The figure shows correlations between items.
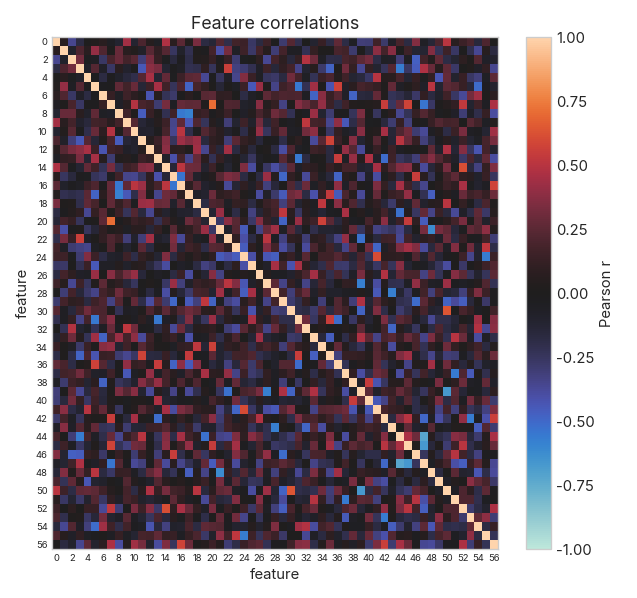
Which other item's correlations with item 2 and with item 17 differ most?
8
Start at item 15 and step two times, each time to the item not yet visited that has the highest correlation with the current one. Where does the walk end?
51
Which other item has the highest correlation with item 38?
40
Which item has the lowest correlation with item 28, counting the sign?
43
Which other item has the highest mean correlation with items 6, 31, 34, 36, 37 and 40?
20
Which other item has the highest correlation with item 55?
23
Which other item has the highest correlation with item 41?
24
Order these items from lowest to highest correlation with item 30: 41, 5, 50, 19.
19, 5, 41, 50
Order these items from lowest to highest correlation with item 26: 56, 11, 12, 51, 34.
11, 12, 34, 56, 51
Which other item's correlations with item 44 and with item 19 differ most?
47
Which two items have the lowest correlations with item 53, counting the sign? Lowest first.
42, 37
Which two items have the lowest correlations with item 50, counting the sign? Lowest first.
39, 29
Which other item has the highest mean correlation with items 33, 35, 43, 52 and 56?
45
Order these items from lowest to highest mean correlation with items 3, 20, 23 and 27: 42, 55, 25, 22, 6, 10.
25, 10, 42, 6, 55, 22
